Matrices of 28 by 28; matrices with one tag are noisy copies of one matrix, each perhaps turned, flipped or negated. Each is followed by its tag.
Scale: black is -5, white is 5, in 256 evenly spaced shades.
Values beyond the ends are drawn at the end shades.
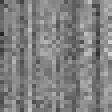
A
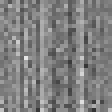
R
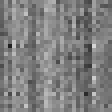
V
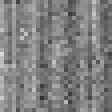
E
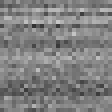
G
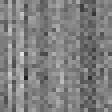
G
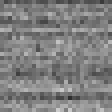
A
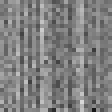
R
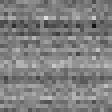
V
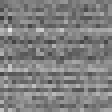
R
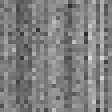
G
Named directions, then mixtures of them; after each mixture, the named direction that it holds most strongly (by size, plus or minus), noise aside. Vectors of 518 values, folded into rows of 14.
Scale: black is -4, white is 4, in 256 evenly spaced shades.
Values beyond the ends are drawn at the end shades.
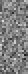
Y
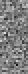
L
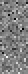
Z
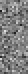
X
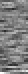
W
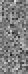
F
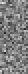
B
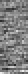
W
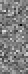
X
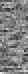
W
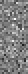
Z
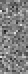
X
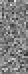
F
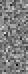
L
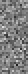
L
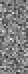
Y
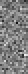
Y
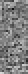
F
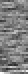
W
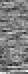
W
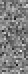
L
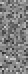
B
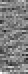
W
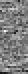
W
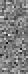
L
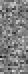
X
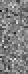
X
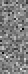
Z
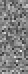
L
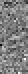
Y
